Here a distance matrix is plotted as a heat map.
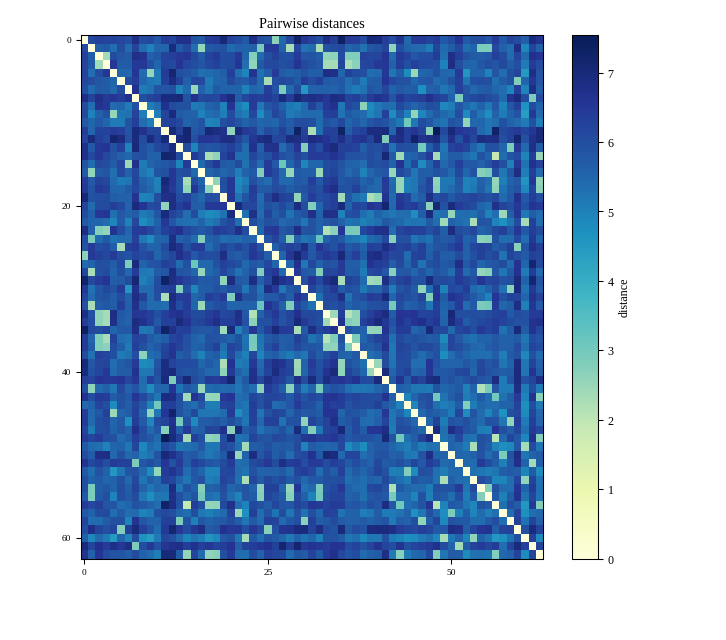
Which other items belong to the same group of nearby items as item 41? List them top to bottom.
12
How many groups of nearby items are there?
16
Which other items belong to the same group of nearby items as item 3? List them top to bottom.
2, 23, 33, 34, 36, 37
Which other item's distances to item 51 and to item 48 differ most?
61
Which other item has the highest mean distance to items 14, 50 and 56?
11
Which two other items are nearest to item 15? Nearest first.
6, 27
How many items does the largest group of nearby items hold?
8
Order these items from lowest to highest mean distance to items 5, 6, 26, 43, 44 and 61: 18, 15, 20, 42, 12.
18, 15, 42, 20, 12
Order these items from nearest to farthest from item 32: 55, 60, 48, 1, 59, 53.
1, 55, 60, 53, 48, 59
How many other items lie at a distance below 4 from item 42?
7
